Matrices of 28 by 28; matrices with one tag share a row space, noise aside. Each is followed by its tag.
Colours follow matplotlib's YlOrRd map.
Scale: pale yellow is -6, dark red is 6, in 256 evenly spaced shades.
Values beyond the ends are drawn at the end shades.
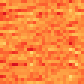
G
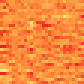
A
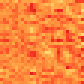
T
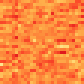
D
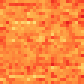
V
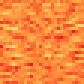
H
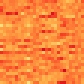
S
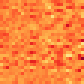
T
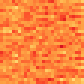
D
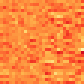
T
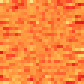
H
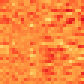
T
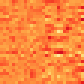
T
